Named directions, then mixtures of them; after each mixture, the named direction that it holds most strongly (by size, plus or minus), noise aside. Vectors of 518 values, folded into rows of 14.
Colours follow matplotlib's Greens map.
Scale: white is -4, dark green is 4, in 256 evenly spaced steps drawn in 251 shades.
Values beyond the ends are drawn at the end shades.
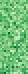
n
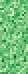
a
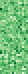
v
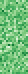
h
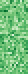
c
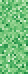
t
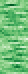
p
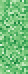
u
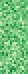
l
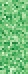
l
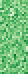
a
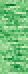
p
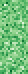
l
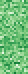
u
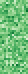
c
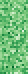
n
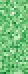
n
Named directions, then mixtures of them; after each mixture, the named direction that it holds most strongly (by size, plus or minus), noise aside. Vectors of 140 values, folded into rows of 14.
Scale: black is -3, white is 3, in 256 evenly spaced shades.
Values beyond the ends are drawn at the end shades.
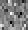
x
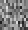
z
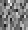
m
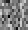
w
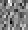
m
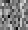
w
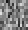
w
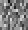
m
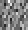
m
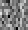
w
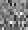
x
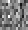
w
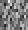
m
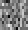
w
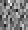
m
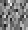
m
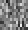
z
